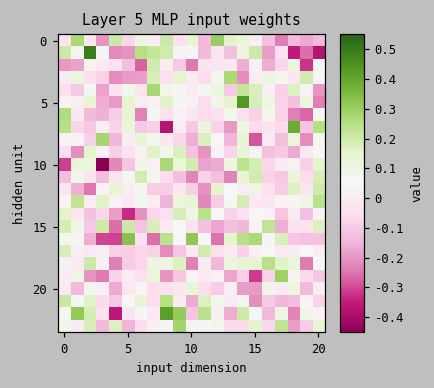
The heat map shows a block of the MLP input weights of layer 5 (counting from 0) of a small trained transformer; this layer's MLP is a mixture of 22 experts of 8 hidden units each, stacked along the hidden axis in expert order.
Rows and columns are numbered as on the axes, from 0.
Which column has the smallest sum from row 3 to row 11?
4
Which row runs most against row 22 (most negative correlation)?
12
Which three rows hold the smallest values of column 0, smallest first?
10, 2, 11
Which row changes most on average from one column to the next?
22
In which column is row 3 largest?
13
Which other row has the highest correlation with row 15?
6
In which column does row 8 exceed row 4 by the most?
3
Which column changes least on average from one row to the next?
16
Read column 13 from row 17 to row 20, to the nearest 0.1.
0 0.1 -0.2 0
